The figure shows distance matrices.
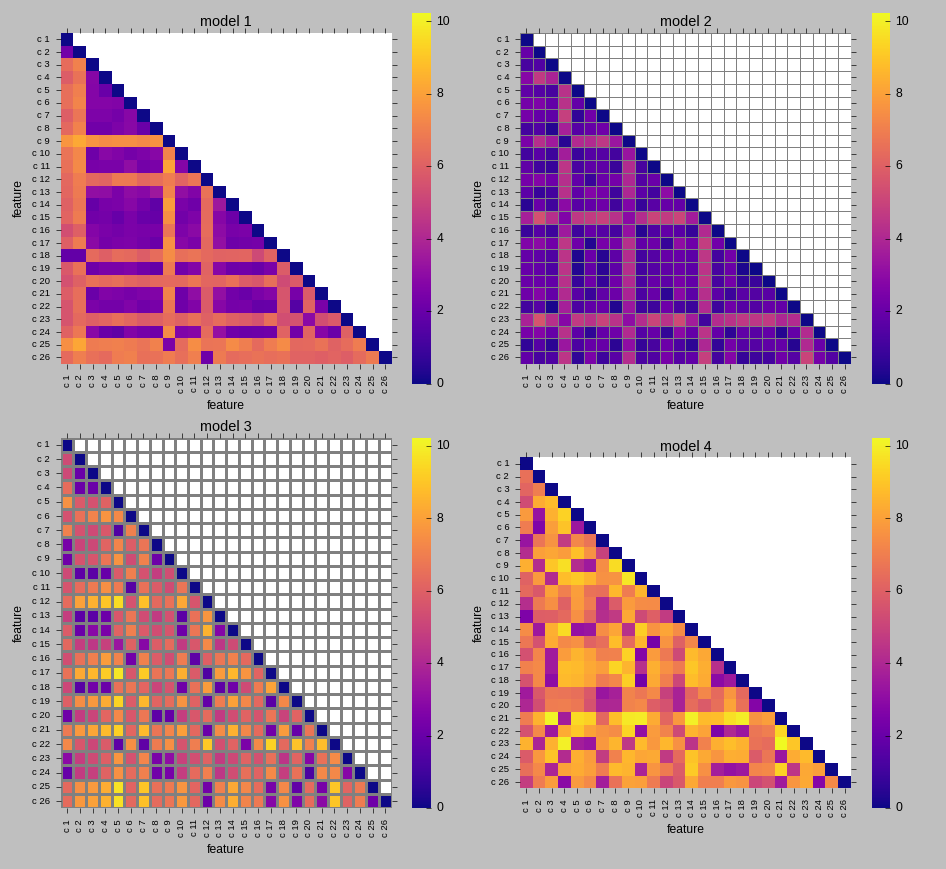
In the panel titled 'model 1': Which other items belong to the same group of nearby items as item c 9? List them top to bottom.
c 25
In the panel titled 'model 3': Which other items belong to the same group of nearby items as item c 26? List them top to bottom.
c 12, c 17, c 19, c 21, c 25
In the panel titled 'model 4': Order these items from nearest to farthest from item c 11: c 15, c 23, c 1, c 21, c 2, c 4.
c 15, c 2, c 1, c 4, c 23, c 21
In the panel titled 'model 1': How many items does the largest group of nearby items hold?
17
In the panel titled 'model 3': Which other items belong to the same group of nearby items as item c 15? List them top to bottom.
c 5, c 7, c 22
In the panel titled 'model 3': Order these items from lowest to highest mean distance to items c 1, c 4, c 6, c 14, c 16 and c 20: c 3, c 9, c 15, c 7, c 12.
c 9, c 3, c 15, c 7, c 12
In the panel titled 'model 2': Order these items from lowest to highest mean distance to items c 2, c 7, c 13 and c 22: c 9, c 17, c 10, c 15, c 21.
c 10, c 21, c 17, c 9, c 15
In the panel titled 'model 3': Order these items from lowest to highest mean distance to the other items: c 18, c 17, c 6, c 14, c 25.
c 18, c 14, c 6, c 25, c 17
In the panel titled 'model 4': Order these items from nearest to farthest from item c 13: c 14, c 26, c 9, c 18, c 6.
c 18, c 26, c 6, c 14, c 9
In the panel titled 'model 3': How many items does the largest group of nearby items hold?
7
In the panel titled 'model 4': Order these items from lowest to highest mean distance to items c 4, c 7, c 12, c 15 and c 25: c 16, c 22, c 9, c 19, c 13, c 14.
c 13, c 19, c 16, c 22, c 9, c 14
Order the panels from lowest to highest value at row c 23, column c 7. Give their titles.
model 2, model 1, model 3, model 4
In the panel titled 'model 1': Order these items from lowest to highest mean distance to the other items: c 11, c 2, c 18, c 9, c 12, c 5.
c 5, c 11, c 18, c 12, c 2, c 9
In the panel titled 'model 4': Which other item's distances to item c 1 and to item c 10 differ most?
c 7
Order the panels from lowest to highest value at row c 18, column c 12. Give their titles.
model 2, model 1, model 4, model 3
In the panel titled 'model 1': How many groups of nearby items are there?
5
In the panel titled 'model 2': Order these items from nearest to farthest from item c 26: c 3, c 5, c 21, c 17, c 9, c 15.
c 5, c 3, c 21, c 17, c 9, c 15
